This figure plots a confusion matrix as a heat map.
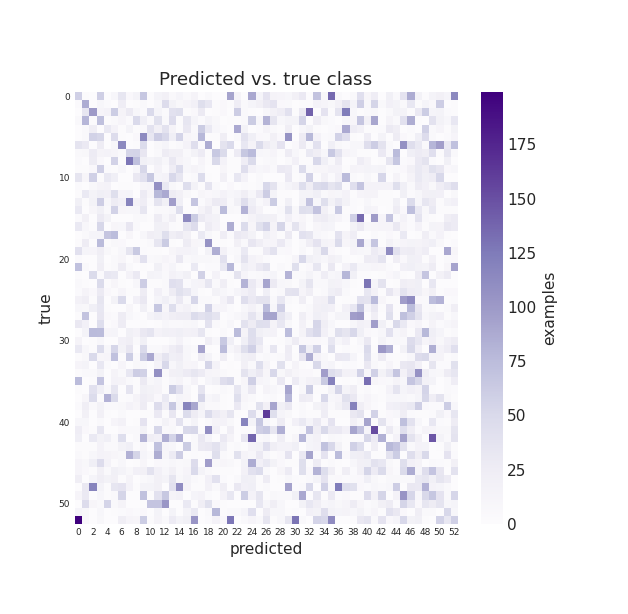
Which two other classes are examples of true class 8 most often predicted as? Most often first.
7, 44
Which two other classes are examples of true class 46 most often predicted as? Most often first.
33, 49
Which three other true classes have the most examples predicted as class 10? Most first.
32, 50, 2
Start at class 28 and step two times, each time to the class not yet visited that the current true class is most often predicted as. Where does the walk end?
18
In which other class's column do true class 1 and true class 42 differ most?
49
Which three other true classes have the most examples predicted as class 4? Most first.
37, 17, 50
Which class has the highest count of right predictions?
41
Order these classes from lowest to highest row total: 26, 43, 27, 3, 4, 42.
4, 26, 43, 3, 27, 42
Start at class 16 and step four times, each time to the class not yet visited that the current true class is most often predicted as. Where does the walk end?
35
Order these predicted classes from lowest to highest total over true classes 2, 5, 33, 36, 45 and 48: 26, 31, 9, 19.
19, 26, 31, 9
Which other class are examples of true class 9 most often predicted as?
3
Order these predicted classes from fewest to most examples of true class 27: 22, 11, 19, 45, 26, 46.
22, 11, 19, 46, 45, 26
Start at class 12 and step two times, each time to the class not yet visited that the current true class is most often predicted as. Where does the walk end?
39
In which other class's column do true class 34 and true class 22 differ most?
11
